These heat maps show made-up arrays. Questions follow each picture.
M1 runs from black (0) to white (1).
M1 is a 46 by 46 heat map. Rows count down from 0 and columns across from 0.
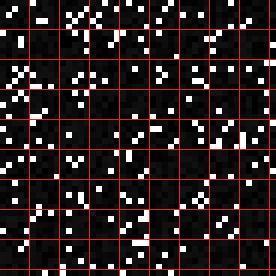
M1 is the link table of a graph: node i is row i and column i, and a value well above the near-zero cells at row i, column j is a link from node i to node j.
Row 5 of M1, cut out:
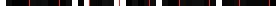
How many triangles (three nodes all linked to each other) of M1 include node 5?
0
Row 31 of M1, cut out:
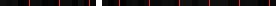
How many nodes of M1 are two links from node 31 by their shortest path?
2
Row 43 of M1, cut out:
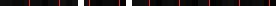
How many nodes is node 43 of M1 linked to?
2
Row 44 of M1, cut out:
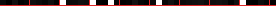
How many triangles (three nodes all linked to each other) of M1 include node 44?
0
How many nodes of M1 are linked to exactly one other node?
2
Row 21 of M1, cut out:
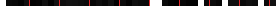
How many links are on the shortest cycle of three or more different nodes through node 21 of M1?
4
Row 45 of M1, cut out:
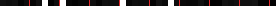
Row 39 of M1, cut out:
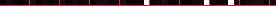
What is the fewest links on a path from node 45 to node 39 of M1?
3
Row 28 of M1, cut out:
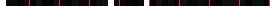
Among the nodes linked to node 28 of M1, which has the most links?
node 24
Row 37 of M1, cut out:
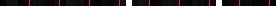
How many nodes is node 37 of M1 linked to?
2
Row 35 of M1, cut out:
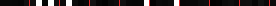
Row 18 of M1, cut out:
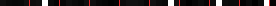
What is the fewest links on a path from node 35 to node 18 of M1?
3
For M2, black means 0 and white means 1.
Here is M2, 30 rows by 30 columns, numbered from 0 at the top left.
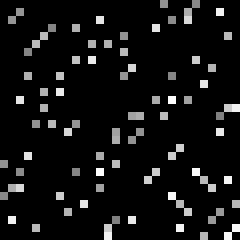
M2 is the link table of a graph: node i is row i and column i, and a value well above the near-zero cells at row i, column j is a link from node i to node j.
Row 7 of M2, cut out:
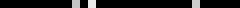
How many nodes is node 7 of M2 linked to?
3
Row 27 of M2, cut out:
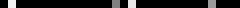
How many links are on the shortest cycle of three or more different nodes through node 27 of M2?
3
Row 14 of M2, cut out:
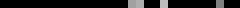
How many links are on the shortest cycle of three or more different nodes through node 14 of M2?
3
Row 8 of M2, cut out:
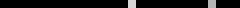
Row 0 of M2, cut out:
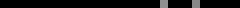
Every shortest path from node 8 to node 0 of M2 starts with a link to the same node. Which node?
node 16
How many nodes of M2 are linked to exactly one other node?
2
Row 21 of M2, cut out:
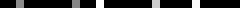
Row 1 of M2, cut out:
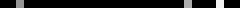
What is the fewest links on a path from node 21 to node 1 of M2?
2
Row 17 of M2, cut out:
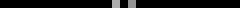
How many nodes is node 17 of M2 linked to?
2
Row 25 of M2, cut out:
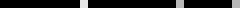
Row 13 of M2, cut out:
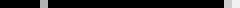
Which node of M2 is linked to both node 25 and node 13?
node 29
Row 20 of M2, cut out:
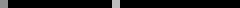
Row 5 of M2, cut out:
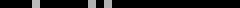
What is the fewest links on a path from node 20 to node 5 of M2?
5
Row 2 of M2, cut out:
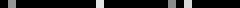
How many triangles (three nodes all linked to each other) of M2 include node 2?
3
